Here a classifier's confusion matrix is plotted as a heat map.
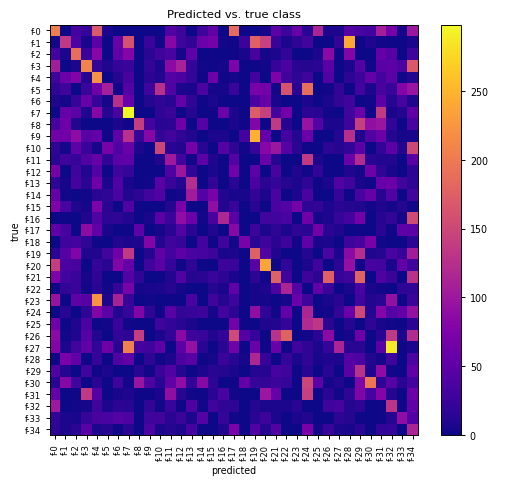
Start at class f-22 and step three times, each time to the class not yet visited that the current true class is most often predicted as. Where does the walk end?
f-29
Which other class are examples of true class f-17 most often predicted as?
f-3
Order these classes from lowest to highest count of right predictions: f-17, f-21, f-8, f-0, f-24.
f-17, f-24, f-8, f-21, f-0
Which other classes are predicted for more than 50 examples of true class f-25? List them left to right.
f-0, f-17, f-24
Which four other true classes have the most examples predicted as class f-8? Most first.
f-26, f-30, f-24, f-17
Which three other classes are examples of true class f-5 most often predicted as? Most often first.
f-24, f-22, f-10
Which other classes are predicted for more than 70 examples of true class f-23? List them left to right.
f-0, f-4, f-6, f-32
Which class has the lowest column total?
f-18
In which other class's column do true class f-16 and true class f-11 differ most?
f-34
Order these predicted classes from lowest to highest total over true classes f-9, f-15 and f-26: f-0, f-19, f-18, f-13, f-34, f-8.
f-13, f-18, f-34, f-8, f-0, f-19
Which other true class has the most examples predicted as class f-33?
f-5
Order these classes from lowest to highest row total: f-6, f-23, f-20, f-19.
f-6, f-23, f-20, f-19
